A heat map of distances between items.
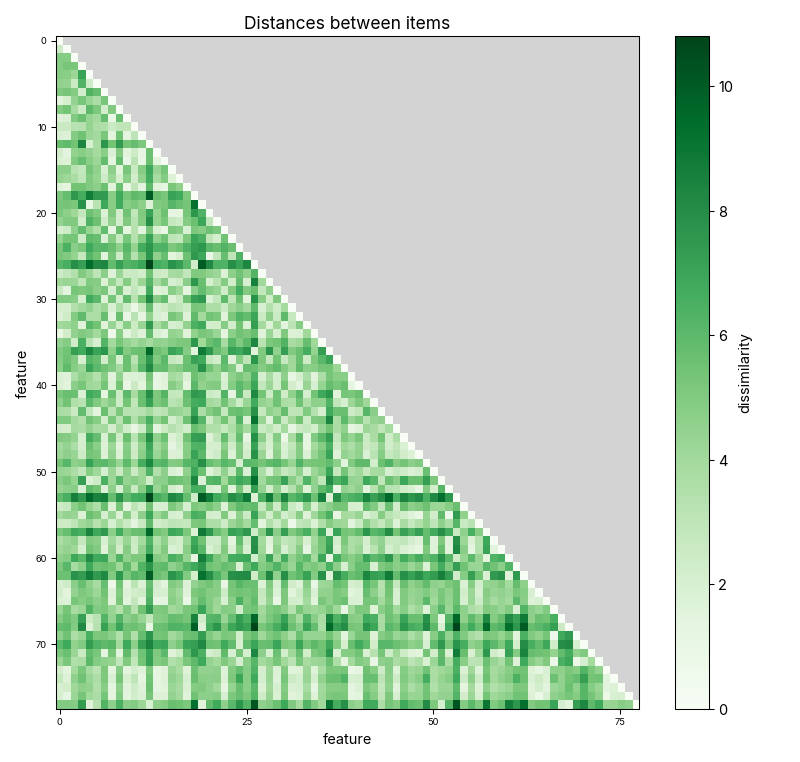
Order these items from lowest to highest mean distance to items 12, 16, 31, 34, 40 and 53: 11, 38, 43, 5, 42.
11, 43, 5, 42, 38
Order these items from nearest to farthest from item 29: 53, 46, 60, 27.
27, 60, 46, 53
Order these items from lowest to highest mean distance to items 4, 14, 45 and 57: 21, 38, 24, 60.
60, 21, 38, 24
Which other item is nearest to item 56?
31
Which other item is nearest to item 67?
51
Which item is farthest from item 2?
53
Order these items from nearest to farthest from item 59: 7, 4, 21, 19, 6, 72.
6, 21, 72, 7, 4, 19
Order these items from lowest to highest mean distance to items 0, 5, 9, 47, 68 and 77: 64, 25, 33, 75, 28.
75, 64, 28, 33, 25
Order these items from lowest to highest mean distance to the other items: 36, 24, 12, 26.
24, 36, 12, 26
